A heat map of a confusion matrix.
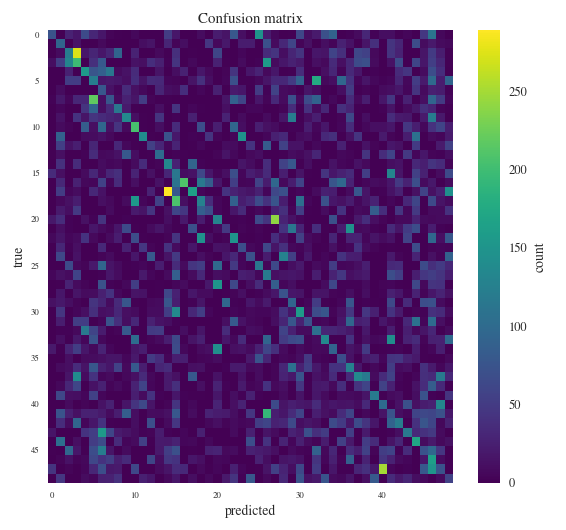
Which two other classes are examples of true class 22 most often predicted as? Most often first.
18, 46
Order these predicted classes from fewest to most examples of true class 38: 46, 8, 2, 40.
8, 2, 40, 46
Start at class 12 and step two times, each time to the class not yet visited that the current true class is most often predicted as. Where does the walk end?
15
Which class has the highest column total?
46
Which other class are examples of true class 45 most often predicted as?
6
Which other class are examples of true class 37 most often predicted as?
3
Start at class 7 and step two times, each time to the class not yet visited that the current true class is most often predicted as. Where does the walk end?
32
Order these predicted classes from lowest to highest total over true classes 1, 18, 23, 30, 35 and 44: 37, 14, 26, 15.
37, 14, 26, 15
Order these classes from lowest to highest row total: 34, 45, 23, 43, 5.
23, 34, 43, 45, 5
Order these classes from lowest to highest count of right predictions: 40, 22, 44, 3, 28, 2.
28, 40, 2, 22, 44, 3
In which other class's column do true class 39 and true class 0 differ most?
25
